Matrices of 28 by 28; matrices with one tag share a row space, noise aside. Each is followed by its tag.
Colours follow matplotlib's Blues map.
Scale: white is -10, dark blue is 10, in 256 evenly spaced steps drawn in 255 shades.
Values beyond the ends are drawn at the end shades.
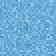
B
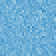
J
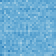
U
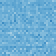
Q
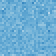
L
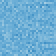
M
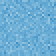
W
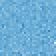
J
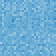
L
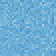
W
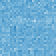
Q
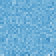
B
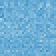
U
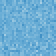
J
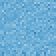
L
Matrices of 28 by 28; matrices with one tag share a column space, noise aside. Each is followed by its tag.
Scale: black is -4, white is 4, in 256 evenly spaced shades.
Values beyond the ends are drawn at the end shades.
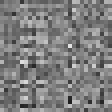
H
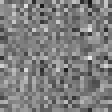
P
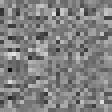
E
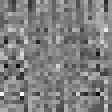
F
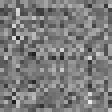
E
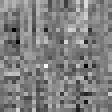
F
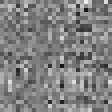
P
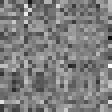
P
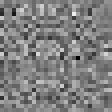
E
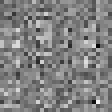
H
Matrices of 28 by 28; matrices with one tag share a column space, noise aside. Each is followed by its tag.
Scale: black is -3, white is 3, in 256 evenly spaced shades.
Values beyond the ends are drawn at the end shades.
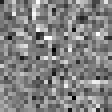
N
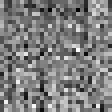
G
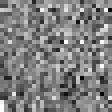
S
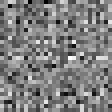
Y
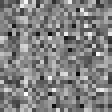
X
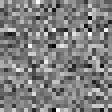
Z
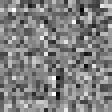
S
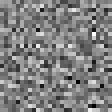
Z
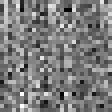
G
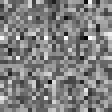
N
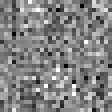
S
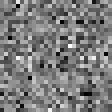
Y
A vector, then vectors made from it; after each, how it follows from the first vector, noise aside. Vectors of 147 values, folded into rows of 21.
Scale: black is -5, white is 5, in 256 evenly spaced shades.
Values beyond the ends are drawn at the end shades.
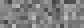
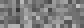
reversed, negated.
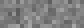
reversed, negated, shrunk.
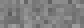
reversed, negated, shrunk.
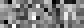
scaled up.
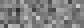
reversed, negated.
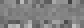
reversed, negated, partly zeroed.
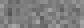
wrapped around, negated, shrunk.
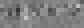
reversed, negated, partly zeroed.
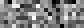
scaled up.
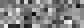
reversed, scaled up.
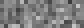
reversed, negated.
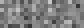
reversed.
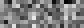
scaled up.
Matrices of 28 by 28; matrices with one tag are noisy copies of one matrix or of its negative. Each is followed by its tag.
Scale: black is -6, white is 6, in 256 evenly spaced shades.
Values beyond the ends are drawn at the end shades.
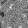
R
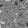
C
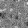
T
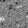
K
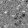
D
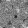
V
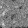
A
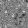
D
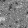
K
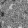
R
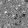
D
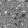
D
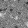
T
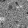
K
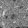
A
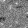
K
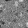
C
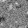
K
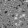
D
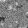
K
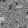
K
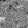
K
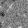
R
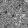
D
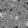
T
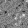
D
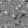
D
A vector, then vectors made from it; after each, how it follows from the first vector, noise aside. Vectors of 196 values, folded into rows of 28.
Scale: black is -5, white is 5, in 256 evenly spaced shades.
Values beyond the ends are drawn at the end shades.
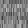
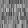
copied.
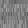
shrunk.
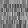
negated.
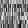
negated, scaled up.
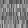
copied.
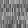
negated.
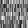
negated, scaled up.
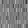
wrapped around, partly zeroed.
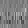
reversed, negated, partly zeroed.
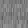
shrunk.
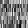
negated, scaled up.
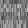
copied.
